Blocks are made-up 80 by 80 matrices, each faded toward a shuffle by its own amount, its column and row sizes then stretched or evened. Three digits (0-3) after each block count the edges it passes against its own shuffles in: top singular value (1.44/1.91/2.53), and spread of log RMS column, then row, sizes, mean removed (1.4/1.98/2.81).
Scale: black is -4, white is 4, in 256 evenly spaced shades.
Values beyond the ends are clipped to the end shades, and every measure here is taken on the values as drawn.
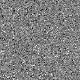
1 1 1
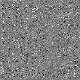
0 2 2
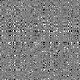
3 2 2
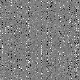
1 3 0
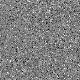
1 1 0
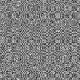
3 1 1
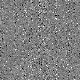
0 2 0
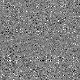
1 1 2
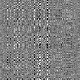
3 3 2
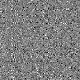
2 1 1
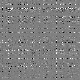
2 2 3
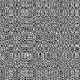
3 0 2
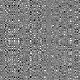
3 3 1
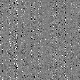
1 3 0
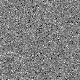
0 0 1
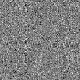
2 1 0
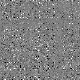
0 2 2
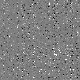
0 2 1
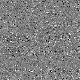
1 0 1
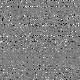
0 0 3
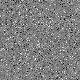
1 0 0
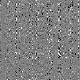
2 3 1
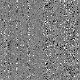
0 3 1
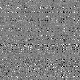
2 1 3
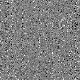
1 2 0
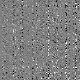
1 3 1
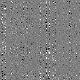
1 3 1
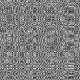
3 0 3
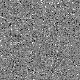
1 1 1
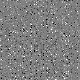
0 2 1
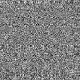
2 0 2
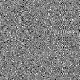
2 1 0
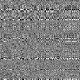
3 1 3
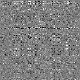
2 2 3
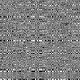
3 1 3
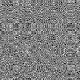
3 0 1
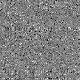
2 0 1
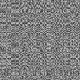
3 1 2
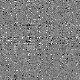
1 2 2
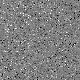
0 0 0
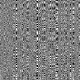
3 3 1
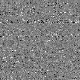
1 0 2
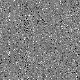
0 2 0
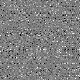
2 0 2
